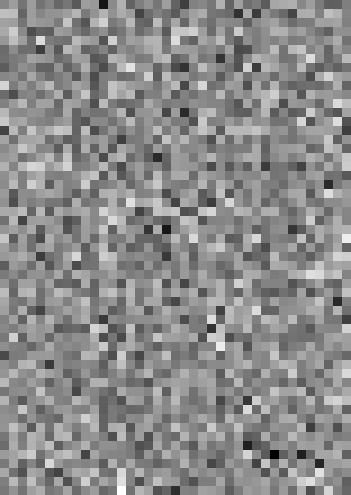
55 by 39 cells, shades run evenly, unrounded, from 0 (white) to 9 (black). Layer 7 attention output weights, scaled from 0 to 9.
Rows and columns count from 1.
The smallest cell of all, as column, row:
14, 55
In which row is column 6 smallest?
52
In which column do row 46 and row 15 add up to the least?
28
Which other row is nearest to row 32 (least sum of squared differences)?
34
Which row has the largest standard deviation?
51
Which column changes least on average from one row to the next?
32
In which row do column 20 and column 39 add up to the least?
27
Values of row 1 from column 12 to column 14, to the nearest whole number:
8 4 3
